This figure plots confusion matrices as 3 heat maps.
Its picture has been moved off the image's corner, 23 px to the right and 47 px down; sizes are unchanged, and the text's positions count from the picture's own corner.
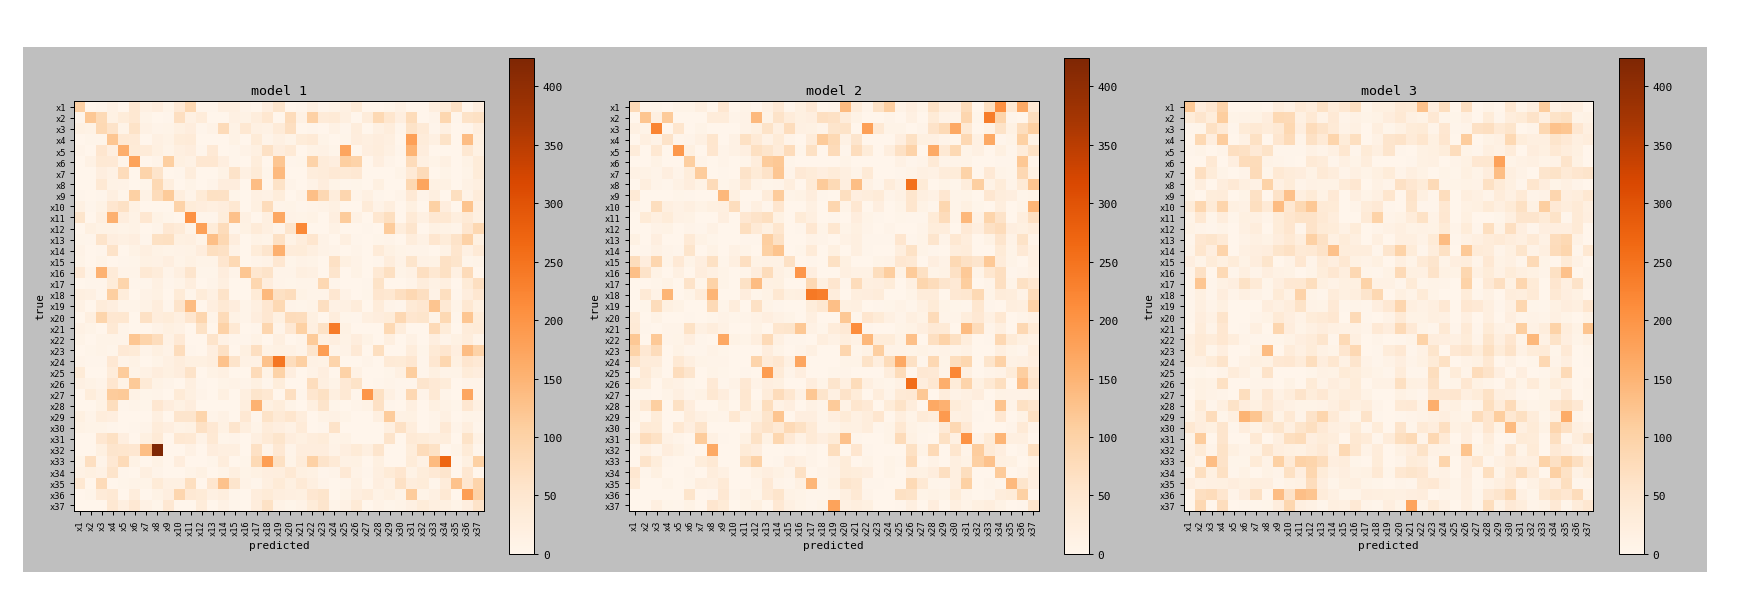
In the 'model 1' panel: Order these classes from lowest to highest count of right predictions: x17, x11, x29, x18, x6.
x17, x29, x18, x6, x11
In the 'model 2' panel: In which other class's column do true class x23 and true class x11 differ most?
x31
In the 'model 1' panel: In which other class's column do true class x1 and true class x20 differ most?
x36
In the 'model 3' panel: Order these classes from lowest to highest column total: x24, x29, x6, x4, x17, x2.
x17, x6, x29, x24, x2, x4
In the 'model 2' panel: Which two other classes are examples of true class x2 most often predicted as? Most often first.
x33, x12
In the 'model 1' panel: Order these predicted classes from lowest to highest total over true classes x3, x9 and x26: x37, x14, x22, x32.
x37, x32, x14, x22
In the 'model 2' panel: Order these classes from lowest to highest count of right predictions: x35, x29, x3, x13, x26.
x13, x35, x29, x3, x26
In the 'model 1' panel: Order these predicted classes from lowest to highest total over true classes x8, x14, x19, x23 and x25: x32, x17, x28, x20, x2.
x2, x20, x28, x32, x17
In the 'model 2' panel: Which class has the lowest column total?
x10
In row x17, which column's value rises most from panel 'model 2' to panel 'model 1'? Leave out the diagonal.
x5
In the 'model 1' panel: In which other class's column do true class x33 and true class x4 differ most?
x34
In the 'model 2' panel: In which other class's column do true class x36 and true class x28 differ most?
x29
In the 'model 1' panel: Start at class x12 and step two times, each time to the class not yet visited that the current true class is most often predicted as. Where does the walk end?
x24
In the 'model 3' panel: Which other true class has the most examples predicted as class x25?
x5
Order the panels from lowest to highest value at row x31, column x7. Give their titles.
model 1, model 3, model 2
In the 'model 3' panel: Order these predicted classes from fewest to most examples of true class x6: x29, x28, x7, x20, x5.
x20, x5, x28, x7, x29
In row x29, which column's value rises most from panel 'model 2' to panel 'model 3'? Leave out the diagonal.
x35
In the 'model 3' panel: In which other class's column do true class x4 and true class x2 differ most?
x26
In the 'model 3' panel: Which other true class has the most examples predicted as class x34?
x3
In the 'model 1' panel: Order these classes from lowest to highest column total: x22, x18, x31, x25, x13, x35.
x35, x13, x25, x22, x18, x31
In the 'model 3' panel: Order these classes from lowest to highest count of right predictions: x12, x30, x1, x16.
x12, x16, x1, x30
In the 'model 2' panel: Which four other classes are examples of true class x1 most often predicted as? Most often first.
x34, x36, x20, x24
